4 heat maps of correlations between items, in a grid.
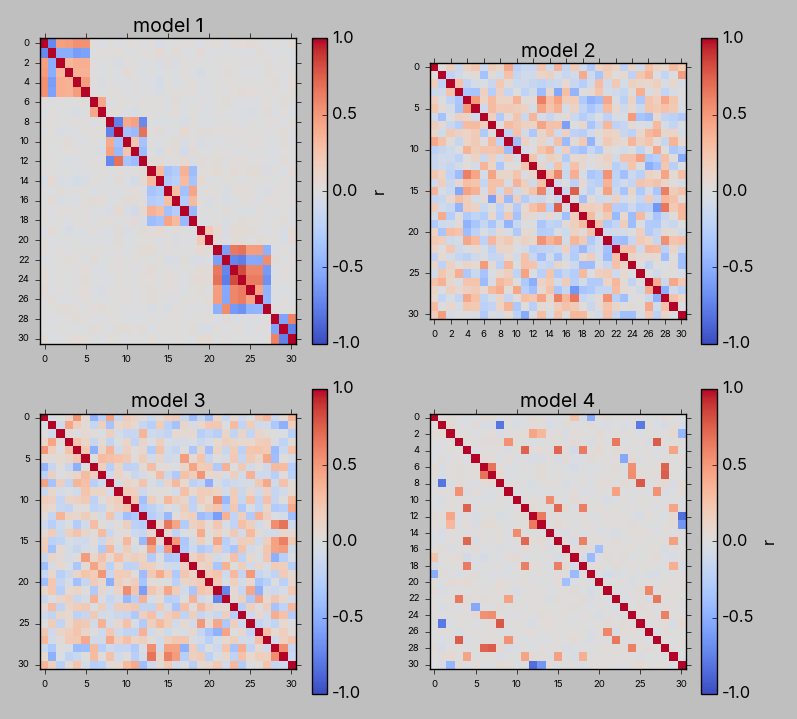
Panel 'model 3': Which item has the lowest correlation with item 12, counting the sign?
21
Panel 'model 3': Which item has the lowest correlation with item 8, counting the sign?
20
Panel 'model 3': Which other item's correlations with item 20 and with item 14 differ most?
4
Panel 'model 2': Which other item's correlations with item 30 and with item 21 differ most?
11
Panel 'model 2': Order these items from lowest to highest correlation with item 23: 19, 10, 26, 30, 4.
30, 4, 10, 26, 19
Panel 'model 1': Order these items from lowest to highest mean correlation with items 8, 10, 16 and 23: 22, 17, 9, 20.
9, 22, 17, 20
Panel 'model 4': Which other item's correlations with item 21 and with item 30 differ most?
12
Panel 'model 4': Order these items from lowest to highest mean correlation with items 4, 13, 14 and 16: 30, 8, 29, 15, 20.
30, 20, 8, 29, 15
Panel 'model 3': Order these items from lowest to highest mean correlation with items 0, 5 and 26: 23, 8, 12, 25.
25, 23, 12, 8
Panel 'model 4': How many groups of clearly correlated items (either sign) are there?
10
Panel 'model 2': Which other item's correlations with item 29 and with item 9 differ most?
16
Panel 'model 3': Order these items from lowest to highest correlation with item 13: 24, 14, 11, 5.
11, 5, 14, 24
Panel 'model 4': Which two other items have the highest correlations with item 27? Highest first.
3, 22
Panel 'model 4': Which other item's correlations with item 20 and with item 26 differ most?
21
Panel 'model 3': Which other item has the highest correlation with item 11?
30
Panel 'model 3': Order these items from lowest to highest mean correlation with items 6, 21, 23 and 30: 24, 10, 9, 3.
24, 3, 9, 10
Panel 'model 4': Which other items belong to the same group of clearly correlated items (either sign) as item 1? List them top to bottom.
8, 25
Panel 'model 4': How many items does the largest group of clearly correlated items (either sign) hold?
5
